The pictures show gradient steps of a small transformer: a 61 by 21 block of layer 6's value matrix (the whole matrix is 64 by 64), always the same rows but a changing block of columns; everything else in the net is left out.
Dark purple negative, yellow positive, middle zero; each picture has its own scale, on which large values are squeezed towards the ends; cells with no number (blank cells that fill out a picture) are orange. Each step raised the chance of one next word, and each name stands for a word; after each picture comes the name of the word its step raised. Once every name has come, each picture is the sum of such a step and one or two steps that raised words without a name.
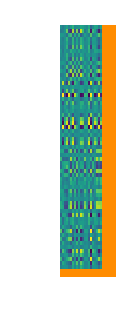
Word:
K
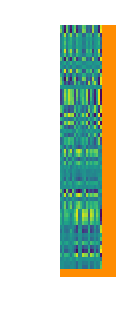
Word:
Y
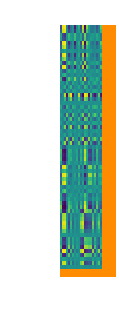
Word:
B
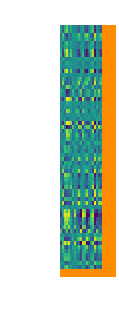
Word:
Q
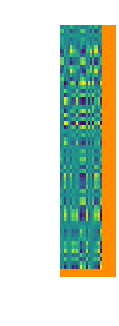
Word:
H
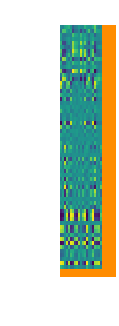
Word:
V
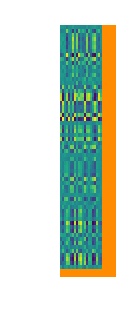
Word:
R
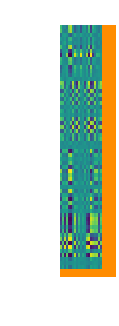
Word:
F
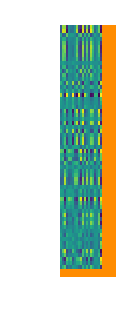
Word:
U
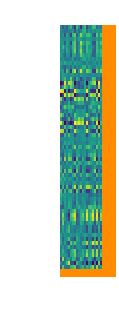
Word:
V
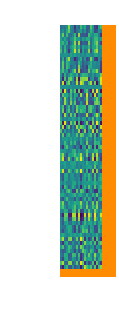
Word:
Y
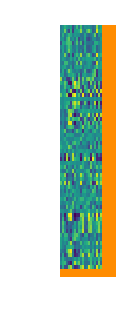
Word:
R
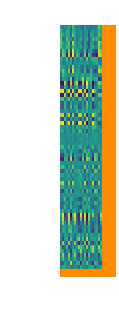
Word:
F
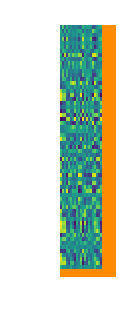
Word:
R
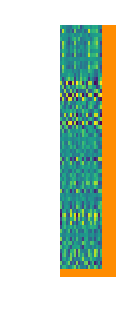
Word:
Q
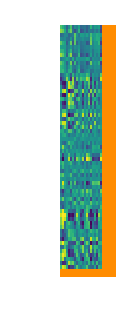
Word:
Q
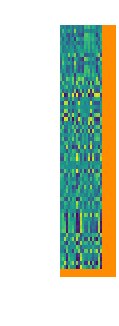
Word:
R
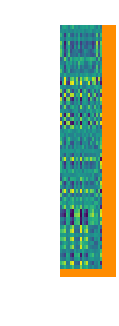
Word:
Y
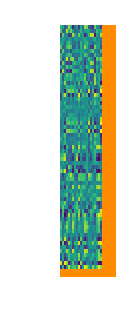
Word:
B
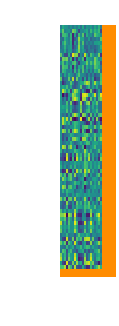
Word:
R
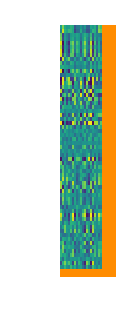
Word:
V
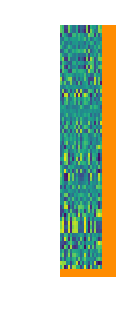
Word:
B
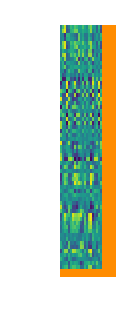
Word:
B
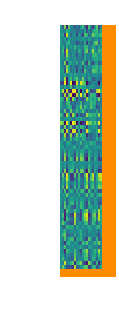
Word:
H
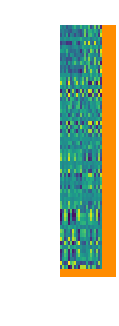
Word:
H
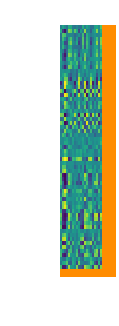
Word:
Q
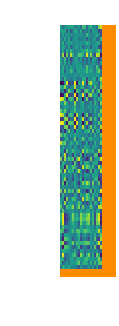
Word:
F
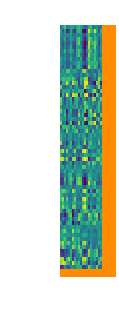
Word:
U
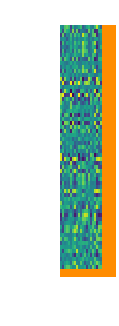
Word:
Y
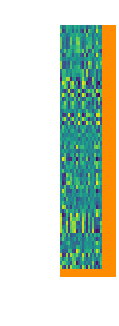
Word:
R
